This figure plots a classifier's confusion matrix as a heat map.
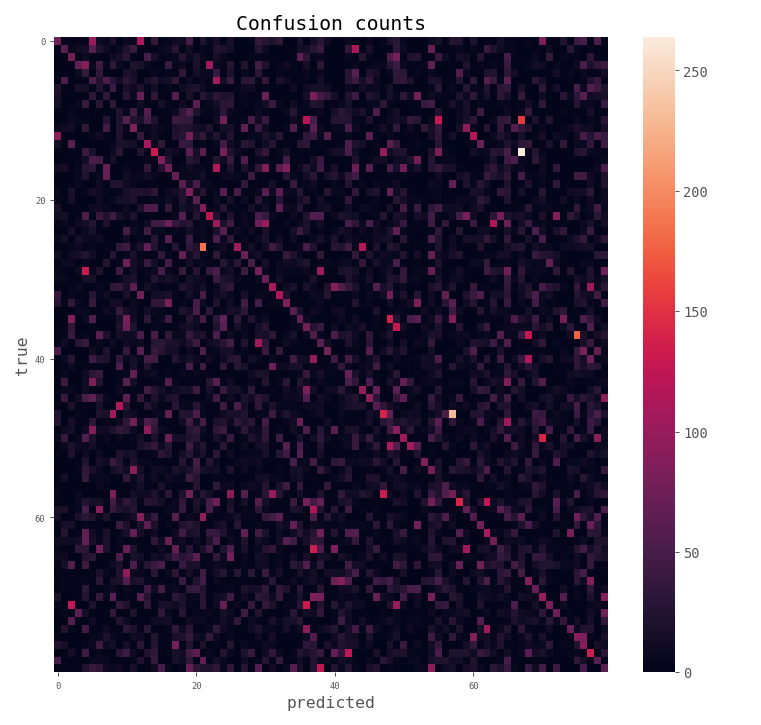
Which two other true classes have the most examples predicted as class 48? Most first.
35, 51
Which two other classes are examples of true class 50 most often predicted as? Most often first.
70, 78
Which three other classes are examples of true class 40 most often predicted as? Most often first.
68, 37, 77
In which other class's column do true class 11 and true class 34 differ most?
59
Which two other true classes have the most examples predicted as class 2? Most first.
71, 35
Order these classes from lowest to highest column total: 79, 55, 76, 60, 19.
60, 76, 79, 55, 19
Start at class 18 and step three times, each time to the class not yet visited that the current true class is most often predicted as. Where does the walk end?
8
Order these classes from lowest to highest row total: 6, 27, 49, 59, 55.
55, 6, 27, 59, 49
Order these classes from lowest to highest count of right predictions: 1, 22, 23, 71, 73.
73, 1, 71, 23, 22
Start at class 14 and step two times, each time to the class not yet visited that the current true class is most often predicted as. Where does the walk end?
10
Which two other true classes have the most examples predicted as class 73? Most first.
35, 70
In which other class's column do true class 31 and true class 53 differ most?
77
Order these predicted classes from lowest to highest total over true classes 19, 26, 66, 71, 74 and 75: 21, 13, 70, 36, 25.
25, 70, 13, 21, 36
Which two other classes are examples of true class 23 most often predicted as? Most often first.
63, 30
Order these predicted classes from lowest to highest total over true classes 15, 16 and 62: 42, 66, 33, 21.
21, 42, 66, 33
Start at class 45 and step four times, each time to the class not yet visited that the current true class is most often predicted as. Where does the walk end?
4
